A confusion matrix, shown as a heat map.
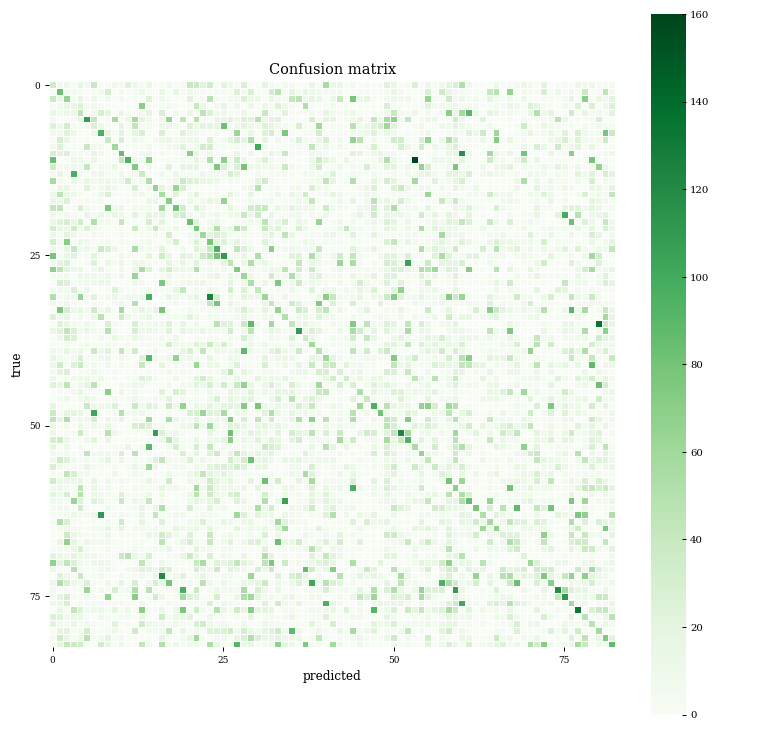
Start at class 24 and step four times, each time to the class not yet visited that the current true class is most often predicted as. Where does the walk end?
12
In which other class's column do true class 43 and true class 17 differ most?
25
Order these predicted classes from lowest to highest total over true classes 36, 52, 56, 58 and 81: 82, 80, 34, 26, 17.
34, 82, 80, 17, 26
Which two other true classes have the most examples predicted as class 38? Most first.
73, 49
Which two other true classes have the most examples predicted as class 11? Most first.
69, 14
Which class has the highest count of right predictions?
77
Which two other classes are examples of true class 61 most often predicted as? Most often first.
34, 76
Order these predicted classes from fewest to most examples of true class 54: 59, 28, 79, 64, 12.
64, 79, 28, 59, 12
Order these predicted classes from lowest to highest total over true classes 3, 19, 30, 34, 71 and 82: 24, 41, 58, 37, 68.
68, 24, 58, 41, 37
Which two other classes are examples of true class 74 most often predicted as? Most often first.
59, 19
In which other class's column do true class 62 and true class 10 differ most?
60
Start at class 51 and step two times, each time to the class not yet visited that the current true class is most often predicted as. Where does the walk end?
18
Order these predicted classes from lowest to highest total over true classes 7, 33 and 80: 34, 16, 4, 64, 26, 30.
30, 4, 26, 64, 34, 16
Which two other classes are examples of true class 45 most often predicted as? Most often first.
8, 69
